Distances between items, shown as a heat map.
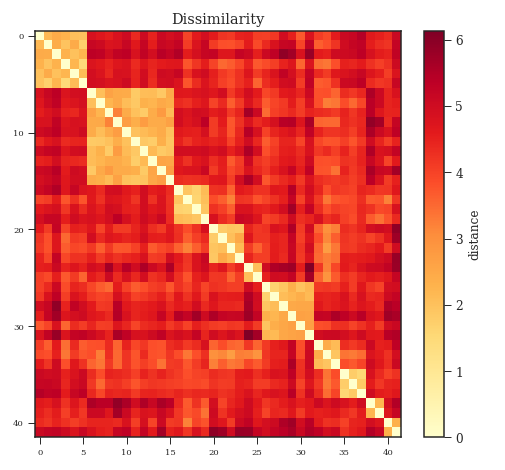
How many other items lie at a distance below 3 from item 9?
8
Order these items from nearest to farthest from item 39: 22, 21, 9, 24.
21, 22, 24, 9
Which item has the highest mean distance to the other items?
41
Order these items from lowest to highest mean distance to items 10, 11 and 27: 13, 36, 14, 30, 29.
13, 14, 30, 29, 36
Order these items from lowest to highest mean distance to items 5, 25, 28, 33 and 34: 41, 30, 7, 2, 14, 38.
30, 7, 14, 2, 38, 41
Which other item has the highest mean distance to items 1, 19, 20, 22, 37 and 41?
29
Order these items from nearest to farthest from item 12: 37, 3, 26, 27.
26, 27, 37, 3
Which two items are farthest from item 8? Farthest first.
24, 38
